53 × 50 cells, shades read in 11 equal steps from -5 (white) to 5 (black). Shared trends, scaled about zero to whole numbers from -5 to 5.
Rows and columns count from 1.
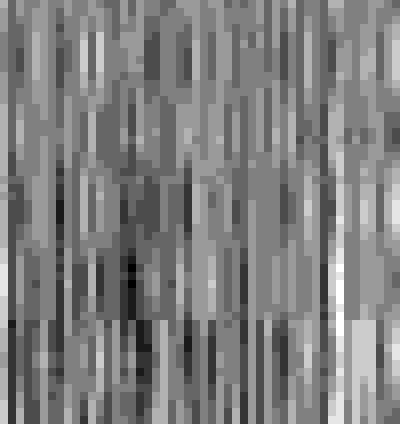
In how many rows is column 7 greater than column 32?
29
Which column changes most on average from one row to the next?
50
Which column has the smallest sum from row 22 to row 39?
43
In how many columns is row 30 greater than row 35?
17
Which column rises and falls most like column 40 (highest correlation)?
26
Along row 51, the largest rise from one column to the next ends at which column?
2
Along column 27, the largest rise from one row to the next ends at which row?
41
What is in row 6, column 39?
-2
